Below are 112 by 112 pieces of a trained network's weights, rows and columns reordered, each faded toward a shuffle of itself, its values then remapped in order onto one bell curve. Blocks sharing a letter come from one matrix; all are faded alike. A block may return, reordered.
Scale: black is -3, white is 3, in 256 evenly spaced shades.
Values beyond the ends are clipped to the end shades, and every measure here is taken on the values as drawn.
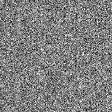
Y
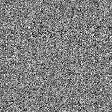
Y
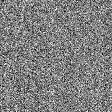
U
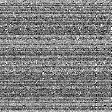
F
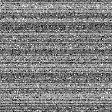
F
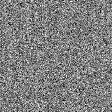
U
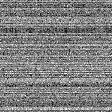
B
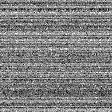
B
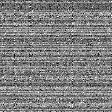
F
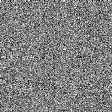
Y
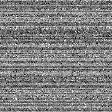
F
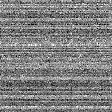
B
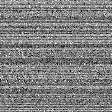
F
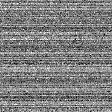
B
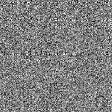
Y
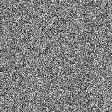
U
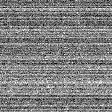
B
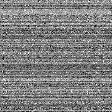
F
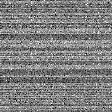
F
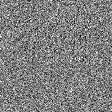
U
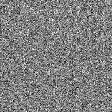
U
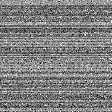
F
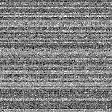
B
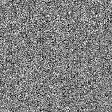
U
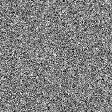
U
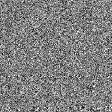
Y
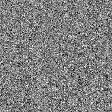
U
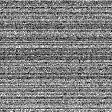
B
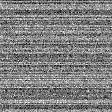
B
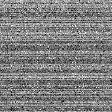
F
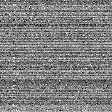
F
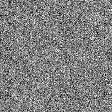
U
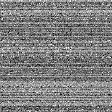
F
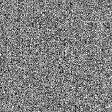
U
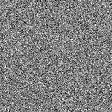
U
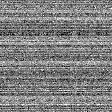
B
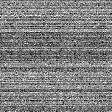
B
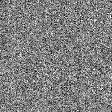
U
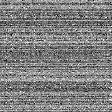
F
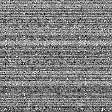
F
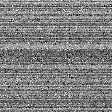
F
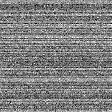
B
